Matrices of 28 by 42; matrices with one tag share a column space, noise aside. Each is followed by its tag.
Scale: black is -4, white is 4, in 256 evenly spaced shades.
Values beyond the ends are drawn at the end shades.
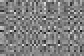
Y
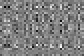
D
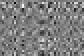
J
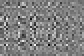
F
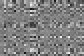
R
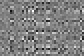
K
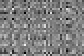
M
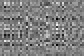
F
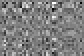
J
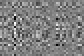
F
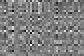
Y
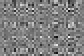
R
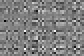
K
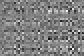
K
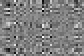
R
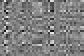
Y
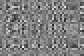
D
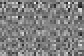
J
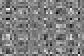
M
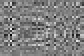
F
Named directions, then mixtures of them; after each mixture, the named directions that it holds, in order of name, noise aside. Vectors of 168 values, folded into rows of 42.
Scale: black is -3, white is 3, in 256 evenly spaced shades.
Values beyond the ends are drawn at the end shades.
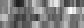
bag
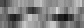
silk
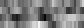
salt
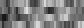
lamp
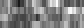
bag.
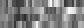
bag, lamp.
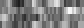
bag.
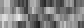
lamp, silk.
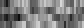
lamp, silk.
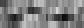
silk.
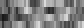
lamp.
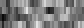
lamp.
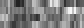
bag.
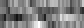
lamp, salt.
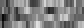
lamp.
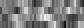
lamp, salt.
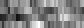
lamp, salt.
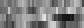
salt, silk.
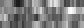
bag.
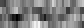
salt, silk.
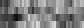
lamp, silk.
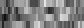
lamp.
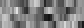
lamp, salt.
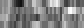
bag.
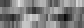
bag, silk.
